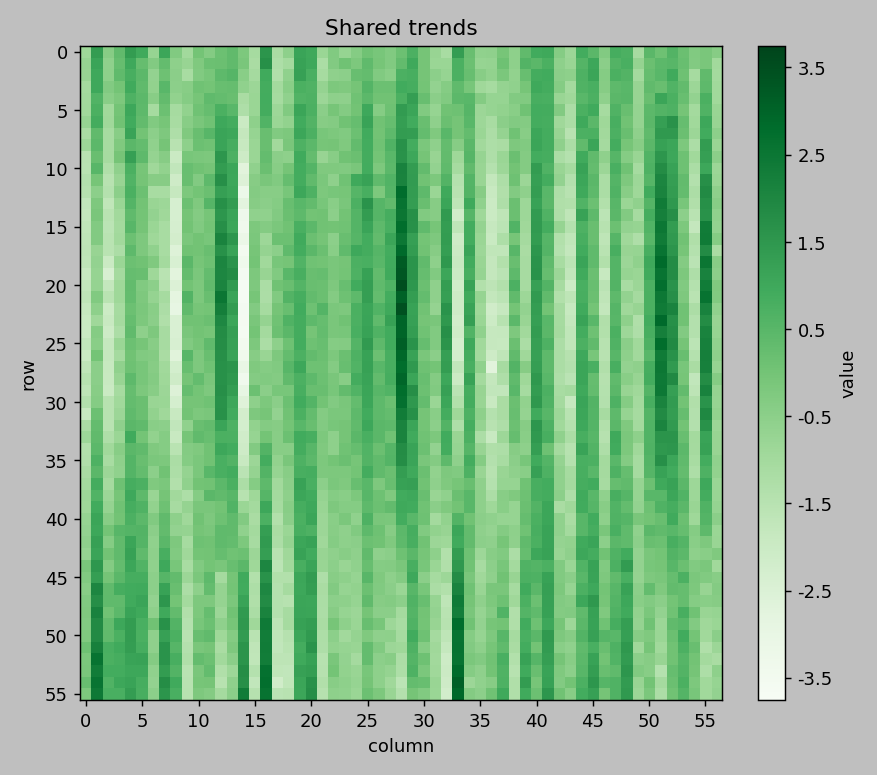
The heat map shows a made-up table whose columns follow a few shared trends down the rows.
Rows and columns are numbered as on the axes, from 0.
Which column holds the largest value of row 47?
33
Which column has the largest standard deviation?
14
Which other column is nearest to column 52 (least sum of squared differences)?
40
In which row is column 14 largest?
55
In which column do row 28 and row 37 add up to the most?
28
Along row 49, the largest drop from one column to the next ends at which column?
17
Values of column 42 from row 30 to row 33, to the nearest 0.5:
-1 -1 -1 -0.5
